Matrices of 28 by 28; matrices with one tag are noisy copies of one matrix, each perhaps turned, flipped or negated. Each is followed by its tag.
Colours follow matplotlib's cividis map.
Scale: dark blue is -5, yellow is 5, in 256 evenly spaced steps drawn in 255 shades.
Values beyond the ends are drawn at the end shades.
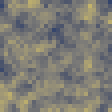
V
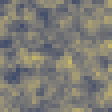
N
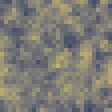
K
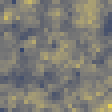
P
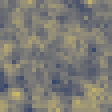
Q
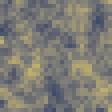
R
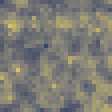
V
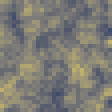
R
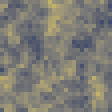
R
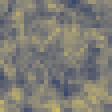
Q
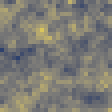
R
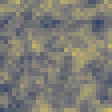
V
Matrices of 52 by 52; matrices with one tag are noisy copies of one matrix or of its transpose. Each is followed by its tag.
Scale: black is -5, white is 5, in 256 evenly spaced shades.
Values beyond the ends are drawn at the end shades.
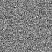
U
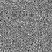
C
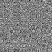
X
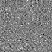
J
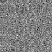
U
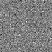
C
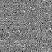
X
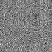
X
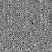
X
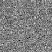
U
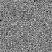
C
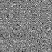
X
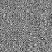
X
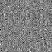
X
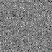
C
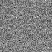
U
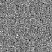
U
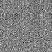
X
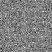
C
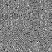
X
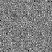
C
